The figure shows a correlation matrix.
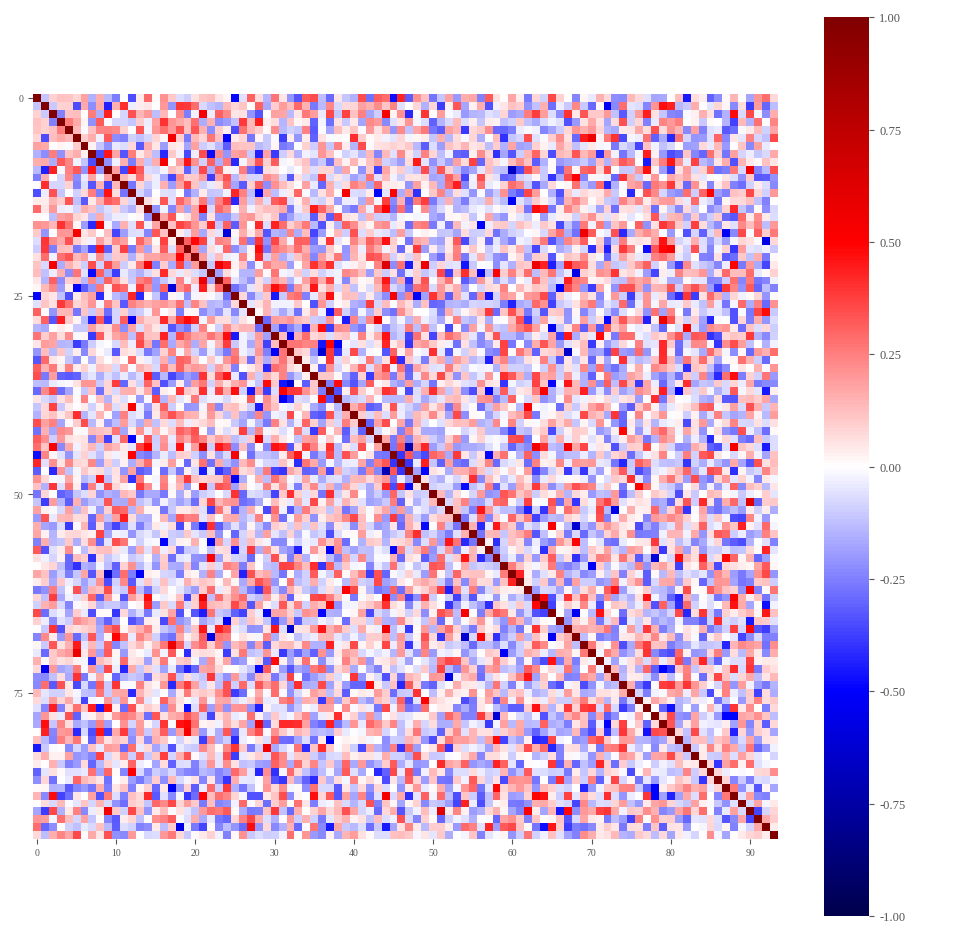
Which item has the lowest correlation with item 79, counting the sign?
72
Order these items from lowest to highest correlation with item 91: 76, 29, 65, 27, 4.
29, 65, 4, 76, 27
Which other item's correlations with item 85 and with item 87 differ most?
12
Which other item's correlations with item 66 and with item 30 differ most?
24
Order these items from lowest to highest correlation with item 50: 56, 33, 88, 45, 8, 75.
8, 75, 88, 33, 56, 45
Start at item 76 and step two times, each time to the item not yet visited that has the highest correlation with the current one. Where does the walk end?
21
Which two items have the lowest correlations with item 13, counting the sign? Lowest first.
60, 25
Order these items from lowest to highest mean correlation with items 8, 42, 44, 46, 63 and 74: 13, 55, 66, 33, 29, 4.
66, 55, 29, 33, 4, 13
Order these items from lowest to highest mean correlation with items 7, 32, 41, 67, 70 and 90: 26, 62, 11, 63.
11, 26, 63, 62
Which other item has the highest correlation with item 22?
58
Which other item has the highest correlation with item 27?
92
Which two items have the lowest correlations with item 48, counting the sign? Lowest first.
25, 12
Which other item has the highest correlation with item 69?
17
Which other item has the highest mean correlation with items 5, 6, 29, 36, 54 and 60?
38
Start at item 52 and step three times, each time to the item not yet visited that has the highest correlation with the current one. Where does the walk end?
10
